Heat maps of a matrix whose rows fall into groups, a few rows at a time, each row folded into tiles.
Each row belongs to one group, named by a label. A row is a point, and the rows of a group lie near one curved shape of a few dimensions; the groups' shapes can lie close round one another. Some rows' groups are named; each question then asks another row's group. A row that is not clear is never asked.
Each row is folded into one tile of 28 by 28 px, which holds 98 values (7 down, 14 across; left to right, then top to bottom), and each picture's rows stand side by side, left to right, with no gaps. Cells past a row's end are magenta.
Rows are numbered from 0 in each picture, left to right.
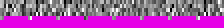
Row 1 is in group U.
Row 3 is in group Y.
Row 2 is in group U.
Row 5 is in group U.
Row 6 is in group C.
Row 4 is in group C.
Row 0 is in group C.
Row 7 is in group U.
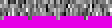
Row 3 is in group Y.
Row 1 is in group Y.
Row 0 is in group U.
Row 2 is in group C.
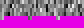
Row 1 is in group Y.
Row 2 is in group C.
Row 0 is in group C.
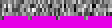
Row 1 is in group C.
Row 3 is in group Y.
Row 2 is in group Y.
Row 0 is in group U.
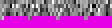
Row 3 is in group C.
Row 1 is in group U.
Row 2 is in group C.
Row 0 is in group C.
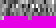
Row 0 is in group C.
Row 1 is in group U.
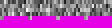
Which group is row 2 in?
U
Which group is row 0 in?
U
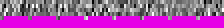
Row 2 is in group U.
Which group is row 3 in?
U
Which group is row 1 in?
U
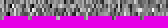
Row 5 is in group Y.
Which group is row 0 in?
C
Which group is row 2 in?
U
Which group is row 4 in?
Y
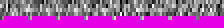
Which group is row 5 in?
Y
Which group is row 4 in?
U
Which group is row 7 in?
C
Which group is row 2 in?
Y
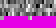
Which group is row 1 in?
Y
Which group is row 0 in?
U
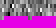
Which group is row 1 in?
Y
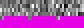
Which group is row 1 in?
U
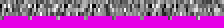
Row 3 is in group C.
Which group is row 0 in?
U
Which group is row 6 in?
Y
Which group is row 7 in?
Y
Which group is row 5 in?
C
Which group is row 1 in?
Y
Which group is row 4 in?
Y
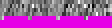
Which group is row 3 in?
Y
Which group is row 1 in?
U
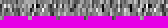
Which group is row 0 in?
U
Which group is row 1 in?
C
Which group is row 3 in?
Y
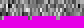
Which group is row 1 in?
Y
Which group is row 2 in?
C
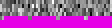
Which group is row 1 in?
U
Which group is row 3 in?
U
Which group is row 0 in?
Y
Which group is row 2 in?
C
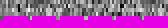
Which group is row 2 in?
C
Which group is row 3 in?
U
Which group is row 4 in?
Y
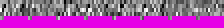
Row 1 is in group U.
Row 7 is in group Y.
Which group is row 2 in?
U
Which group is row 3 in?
C
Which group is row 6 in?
U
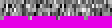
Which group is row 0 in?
C
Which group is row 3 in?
C
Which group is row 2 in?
Y
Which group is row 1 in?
Y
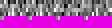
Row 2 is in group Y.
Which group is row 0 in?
U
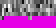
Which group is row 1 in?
Y
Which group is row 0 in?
U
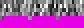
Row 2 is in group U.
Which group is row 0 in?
U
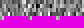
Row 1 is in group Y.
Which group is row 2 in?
U
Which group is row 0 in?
U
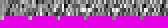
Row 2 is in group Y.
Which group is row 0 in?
C
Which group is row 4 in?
C
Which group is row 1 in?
U
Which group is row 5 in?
C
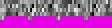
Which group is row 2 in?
Y
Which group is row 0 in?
C
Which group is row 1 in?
C
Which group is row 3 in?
C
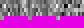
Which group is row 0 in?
U
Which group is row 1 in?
U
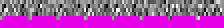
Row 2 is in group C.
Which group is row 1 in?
C
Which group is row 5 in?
U
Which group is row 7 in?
U
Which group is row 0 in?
C
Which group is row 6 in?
U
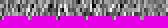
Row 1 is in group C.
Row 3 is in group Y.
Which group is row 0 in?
Y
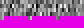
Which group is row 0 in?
C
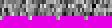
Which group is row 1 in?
C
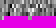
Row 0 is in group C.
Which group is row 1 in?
C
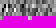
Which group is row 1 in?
U
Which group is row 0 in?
C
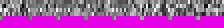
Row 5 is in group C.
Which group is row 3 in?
U
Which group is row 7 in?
Y
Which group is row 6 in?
C
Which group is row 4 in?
Y
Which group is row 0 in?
C
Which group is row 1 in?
Y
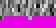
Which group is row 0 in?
Y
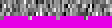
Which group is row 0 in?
U
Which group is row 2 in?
C
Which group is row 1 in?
U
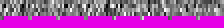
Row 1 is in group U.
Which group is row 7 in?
Y
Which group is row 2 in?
C
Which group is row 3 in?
C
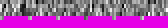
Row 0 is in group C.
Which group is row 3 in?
Y
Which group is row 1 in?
U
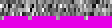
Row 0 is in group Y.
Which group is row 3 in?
Y
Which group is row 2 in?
U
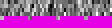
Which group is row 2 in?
U
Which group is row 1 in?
C
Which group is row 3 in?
U
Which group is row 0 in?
U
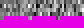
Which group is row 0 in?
U
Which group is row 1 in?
Y
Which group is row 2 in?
Y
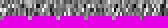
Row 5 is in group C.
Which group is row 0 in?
C
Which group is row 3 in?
U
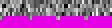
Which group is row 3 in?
U
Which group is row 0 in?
C
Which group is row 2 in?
Y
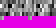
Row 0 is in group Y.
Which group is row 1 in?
C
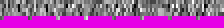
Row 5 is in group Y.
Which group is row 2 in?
C
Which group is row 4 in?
C
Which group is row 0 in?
Y
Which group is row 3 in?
C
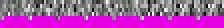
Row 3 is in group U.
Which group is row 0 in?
U
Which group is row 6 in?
C
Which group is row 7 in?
C
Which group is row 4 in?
U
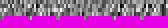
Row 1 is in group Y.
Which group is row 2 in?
C
